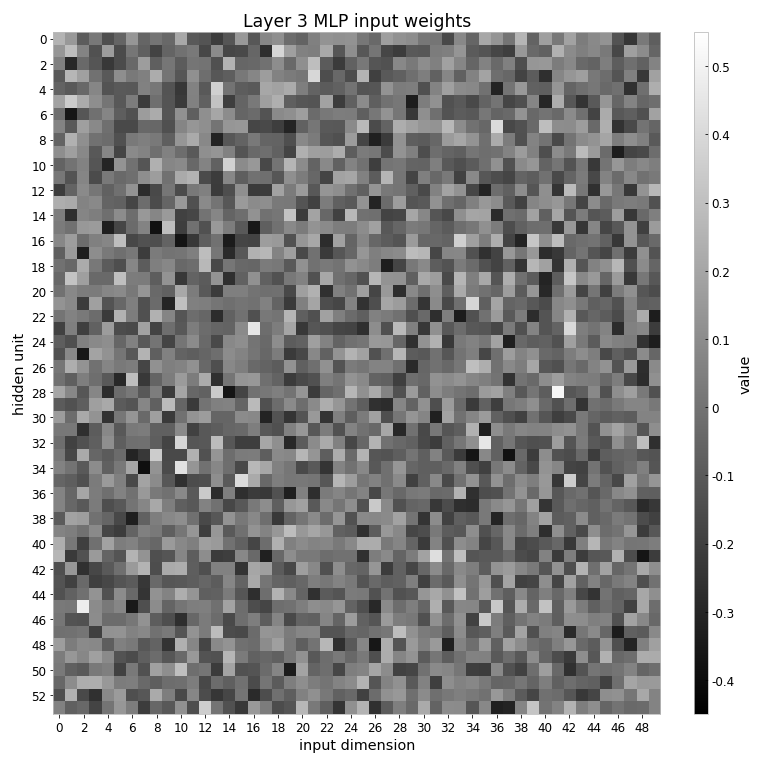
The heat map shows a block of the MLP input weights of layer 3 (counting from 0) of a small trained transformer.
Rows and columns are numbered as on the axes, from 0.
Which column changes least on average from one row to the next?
3
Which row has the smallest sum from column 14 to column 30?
36
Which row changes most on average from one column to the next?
19
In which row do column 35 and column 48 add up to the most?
32
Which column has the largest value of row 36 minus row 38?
12
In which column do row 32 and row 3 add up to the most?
35
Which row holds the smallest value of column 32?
48
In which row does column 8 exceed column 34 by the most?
33
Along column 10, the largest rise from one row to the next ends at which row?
34
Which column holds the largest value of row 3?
21
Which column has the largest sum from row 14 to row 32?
42
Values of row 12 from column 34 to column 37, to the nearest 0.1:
-0.2 -0.3 0 -0.1
